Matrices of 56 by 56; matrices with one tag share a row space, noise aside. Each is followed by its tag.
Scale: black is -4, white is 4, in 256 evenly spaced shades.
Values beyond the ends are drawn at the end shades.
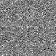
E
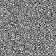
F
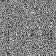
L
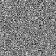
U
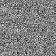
U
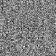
E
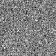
U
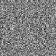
E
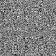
U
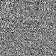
L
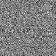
L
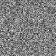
E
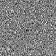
L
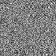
F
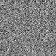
F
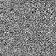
F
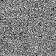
U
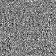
L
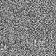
F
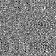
F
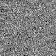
U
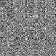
E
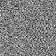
F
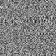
F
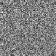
E
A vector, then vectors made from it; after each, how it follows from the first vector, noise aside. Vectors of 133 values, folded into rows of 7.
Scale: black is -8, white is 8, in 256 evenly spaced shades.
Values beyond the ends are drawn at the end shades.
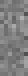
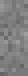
wrapped around, shrunk.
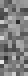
reversed, negated, scaled up.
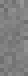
wrapped around, shrunk.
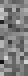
reversed, scaled up.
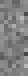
copied.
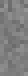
wrapped around, shrunk.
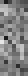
wrapped around, scaled up.
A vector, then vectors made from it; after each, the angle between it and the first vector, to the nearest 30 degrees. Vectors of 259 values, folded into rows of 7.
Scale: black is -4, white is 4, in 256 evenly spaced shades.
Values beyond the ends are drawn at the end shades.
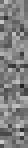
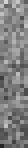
60 degrees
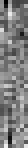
90 degrees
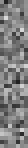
150 degrees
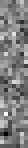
60 degrees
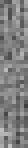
120 degrees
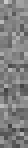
30 degrees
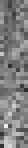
60 degrees
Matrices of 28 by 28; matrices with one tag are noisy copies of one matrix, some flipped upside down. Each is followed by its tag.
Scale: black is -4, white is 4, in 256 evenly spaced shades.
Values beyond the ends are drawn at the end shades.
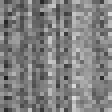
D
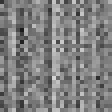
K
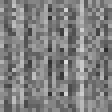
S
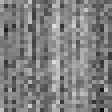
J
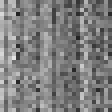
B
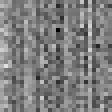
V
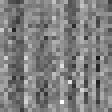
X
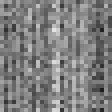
J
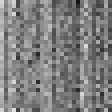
B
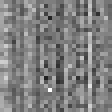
V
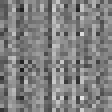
K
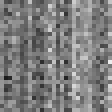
D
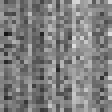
D
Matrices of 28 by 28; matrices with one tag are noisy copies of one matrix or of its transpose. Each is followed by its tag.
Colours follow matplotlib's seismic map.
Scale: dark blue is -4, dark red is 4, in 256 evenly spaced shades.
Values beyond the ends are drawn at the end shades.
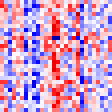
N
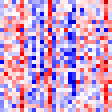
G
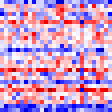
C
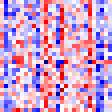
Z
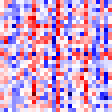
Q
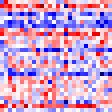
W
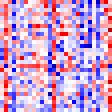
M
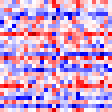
Q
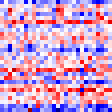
C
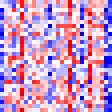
C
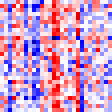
N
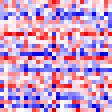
Q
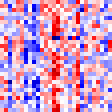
N
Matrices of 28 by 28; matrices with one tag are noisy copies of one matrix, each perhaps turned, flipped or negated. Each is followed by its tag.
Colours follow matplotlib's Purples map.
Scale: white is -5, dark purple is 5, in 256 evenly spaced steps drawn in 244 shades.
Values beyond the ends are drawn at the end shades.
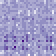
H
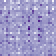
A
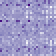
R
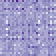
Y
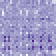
H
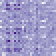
H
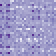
A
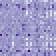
R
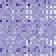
R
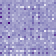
Y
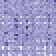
A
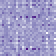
Y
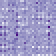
Y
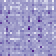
A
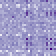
R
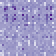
H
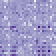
R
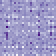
Y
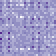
Y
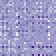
Y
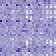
R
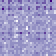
A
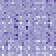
A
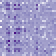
H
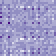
Y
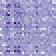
H
